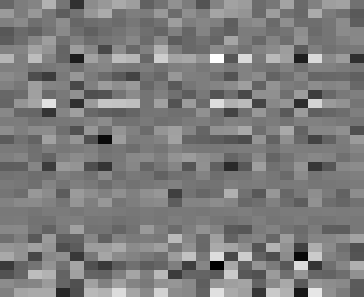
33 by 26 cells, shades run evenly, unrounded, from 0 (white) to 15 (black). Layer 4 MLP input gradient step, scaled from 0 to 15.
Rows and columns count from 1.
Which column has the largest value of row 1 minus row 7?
16
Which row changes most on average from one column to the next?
7
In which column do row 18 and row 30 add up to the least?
22
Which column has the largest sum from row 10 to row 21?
8
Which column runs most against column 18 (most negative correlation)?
6
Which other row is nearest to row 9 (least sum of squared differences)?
13
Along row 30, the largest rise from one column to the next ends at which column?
23
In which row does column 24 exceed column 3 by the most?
31
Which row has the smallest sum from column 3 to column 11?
12
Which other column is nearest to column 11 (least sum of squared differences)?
2
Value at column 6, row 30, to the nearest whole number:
5
